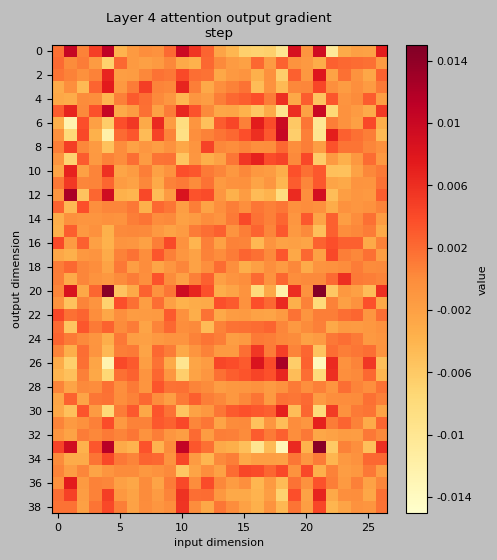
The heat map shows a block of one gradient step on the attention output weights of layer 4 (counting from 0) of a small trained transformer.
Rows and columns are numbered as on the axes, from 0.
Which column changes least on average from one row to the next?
24
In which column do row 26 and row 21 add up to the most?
18
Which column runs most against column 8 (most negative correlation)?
1
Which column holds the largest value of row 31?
21
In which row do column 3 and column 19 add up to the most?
0
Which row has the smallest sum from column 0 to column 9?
26
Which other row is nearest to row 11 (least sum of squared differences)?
36
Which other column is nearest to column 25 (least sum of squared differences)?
5
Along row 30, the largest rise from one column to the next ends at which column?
22
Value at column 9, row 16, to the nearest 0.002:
0.004
